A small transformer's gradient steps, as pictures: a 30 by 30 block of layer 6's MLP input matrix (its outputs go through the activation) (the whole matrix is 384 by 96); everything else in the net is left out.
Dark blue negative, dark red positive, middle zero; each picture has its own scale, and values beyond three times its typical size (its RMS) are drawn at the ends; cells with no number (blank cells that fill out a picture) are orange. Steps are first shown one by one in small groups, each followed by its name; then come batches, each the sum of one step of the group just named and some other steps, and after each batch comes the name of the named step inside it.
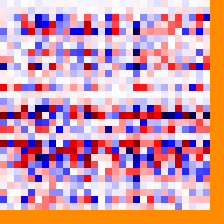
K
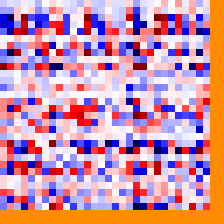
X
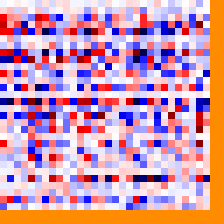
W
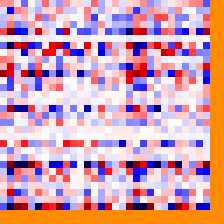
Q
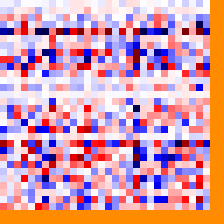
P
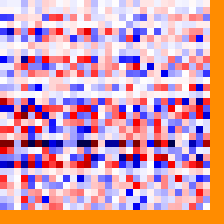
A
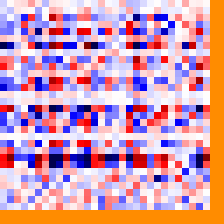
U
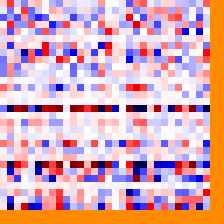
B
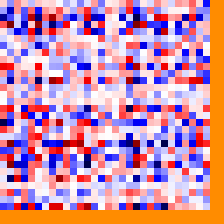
Q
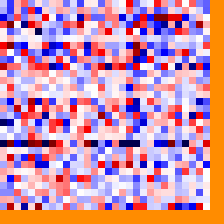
W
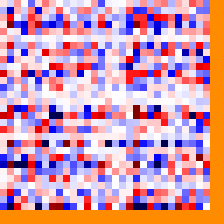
Q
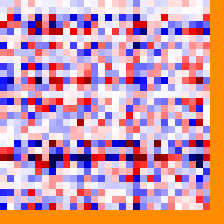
U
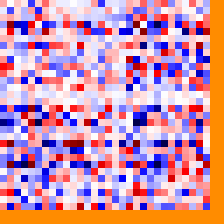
Q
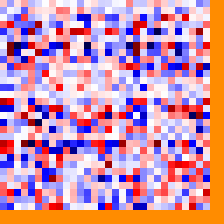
A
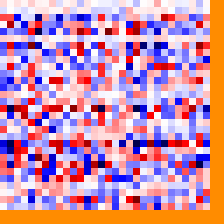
B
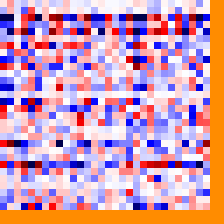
X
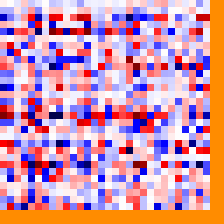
X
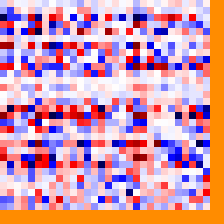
B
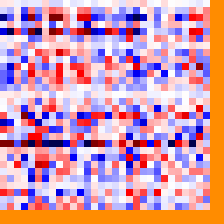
A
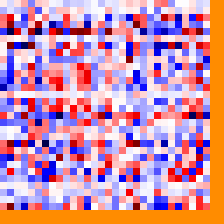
P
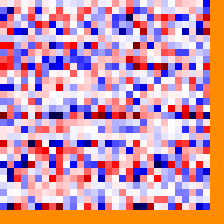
Q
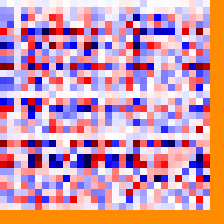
U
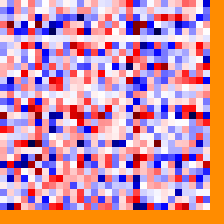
Q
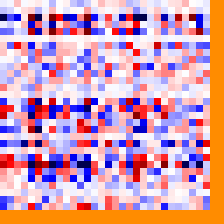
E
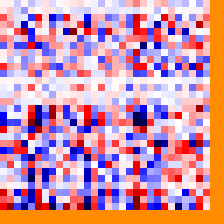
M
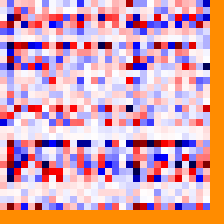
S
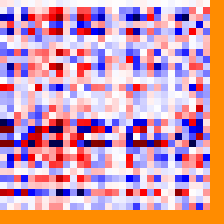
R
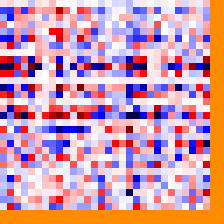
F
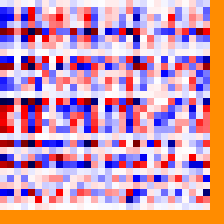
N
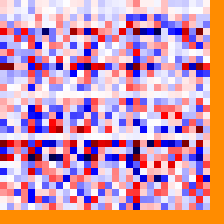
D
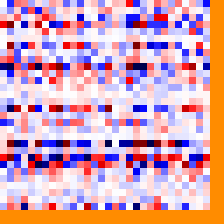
S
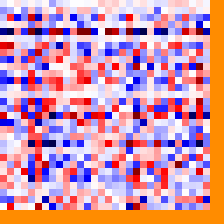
E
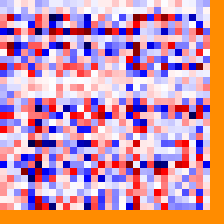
M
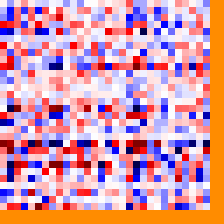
S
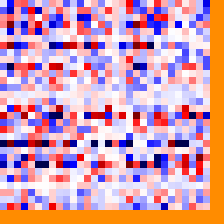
S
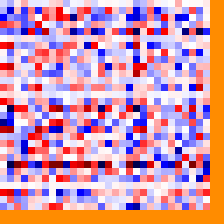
R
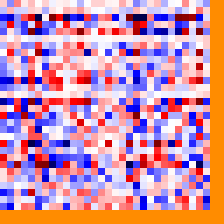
E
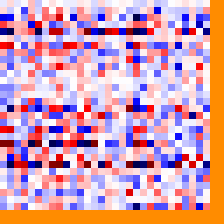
R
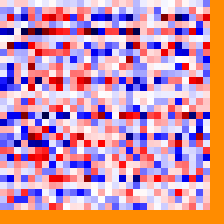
R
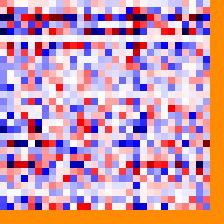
E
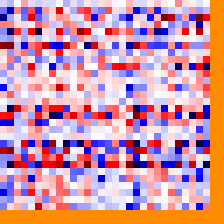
F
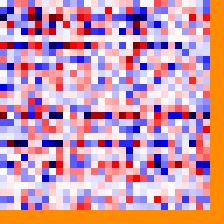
E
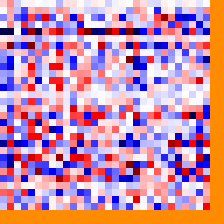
R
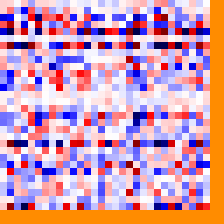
M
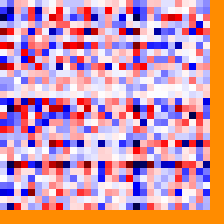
N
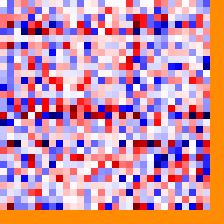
S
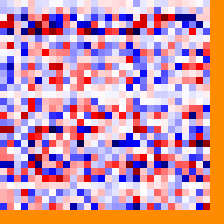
R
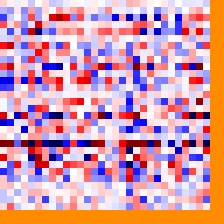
D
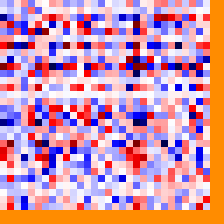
M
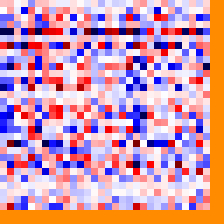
F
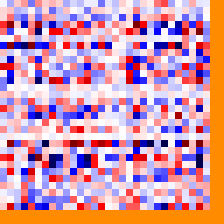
D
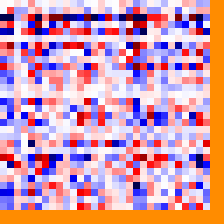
E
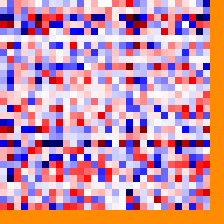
S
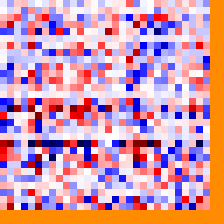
S
